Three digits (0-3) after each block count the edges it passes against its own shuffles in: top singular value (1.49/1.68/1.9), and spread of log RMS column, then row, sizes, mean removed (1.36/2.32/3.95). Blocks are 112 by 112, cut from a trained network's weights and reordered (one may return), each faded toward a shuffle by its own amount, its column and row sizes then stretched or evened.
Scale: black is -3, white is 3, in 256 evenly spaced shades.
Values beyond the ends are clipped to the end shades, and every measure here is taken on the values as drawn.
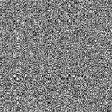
3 1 1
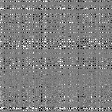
3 2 3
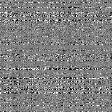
1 1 3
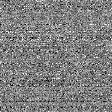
1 0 2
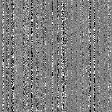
2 3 0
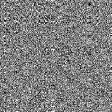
3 1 1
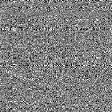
3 1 2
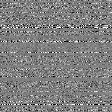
3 0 3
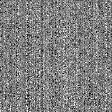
2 2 1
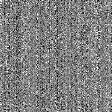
2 2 1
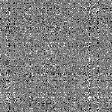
1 2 2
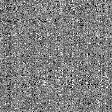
0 1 2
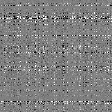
2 2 3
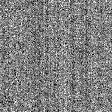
1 0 1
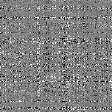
1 2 3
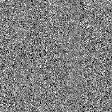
0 2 0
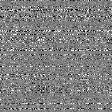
1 1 3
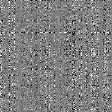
0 3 2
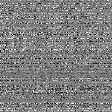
3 1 3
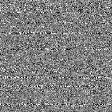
2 0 2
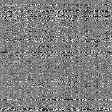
1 1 3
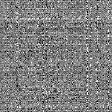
3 2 1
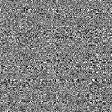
3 1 2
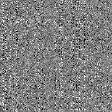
1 2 1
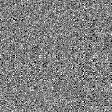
2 1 1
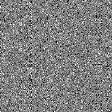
2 2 0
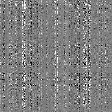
3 3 2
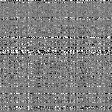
3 1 3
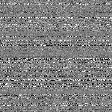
2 0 3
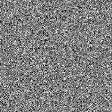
1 1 1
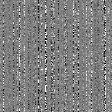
2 3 0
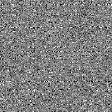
2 1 2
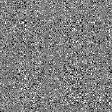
1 2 2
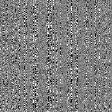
3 3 0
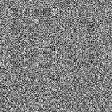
3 1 0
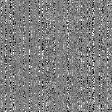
0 3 0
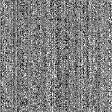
3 2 1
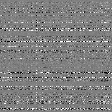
2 1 3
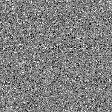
0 0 1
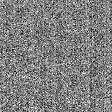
0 0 1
